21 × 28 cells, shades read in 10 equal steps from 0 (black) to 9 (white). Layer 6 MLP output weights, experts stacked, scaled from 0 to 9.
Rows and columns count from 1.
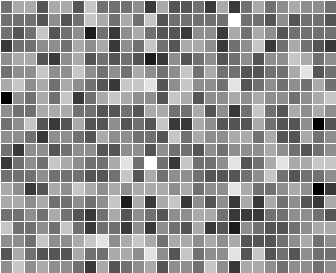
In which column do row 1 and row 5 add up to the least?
13
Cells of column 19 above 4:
10
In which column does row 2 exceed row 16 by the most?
20
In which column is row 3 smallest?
8
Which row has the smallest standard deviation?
12
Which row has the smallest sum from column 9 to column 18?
5
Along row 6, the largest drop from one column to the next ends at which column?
27
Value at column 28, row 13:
7
